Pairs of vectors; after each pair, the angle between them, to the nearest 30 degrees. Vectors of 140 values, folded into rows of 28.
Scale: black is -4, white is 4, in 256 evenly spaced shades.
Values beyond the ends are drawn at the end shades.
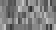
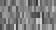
90 degrees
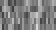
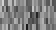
120 degrees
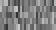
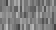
150 degrees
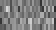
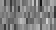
60 degrees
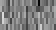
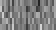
30 degrees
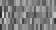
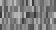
60 degrees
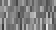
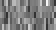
120 degrees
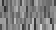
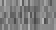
90 degrees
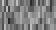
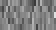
60 degrees
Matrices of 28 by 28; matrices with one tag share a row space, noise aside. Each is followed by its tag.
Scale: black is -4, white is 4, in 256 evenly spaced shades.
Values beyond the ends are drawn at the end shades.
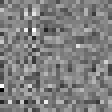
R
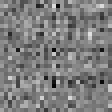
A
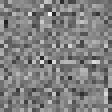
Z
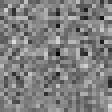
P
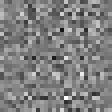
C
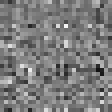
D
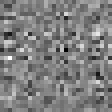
D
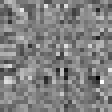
D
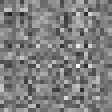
C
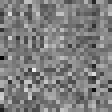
R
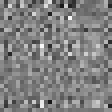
Z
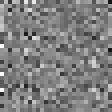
R
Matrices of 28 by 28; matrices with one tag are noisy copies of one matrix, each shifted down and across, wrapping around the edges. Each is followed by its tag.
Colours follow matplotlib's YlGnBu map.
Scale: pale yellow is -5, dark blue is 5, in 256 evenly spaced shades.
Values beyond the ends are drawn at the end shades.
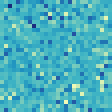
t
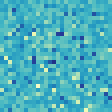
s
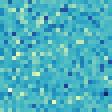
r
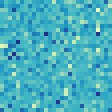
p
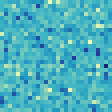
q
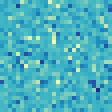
t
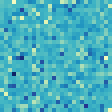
s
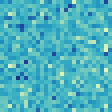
p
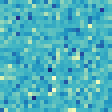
r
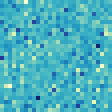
r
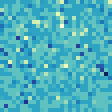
t
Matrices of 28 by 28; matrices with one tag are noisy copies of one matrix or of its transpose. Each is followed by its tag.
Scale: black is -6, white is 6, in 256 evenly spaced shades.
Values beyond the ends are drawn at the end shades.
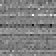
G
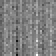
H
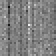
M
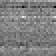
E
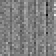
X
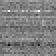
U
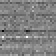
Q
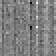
Q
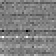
Q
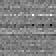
G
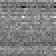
E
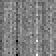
H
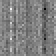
U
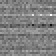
G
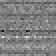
Q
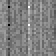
M
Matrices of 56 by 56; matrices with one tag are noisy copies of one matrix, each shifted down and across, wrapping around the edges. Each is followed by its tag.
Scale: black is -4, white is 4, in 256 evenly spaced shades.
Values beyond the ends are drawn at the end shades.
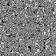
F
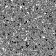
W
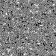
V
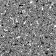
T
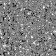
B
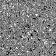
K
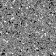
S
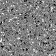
W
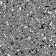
T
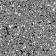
S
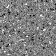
W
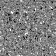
S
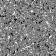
W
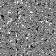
F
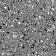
K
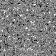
V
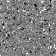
F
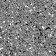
S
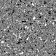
T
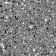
B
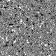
T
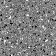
W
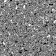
T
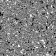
B
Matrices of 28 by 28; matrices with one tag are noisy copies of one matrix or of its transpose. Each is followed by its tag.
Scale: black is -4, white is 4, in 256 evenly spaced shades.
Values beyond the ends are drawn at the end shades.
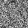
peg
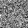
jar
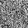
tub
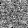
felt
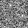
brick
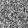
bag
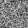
peg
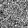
peg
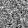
bag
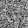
brick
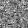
bag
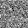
jar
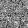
brick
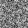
jar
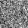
tub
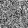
tub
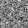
bag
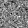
peg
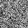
peg
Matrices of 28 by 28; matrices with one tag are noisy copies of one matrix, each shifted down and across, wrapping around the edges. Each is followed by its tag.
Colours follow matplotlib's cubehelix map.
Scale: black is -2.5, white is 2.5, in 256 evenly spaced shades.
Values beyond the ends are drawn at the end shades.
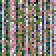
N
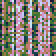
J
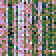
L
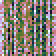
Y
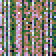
N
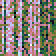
J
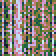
Y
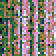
J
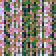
J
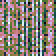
N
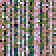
N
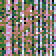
N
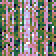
L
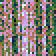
L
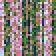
J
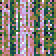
L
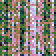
L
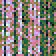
J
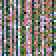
N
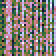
N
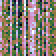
Y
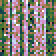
J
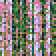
J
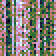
L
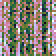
L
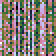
N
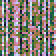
N
